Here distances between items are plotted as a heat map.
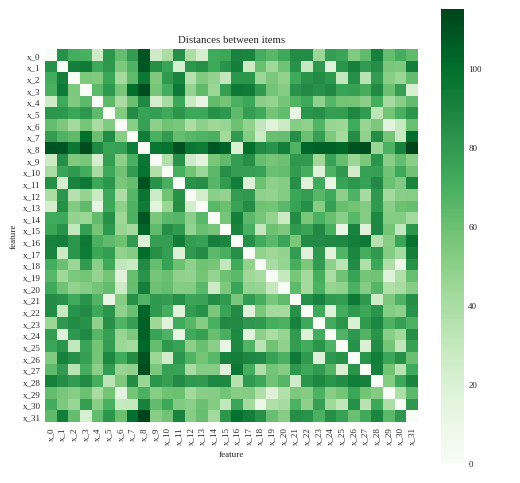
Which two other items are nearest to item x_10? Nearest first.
x_23, x_26
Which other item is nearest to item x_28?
x_21
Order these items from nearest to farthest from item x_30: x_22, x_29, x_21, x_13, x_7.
x_7, x_29, x_22, x_13, x_21
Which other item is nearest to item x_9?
x_13
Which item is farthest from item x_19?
x_8
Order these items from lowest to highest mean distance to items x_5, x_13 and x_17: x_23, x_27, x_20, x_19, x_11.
x_19, x_20, x_11, x_27, x_23
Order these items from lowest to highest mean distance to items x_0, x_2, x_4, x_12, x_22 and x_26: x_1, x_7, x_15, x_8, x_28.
x_15, x_7, x_1, x_28, x_8
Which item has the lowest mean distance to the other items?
x_6
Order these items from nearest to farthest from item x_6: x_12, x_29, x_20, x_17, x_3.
x_29, x_20, x_12, x_17, x_3
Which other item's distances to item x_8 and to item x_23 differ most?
x_26
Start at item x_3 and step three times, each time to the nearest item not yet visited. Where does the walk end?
x_20
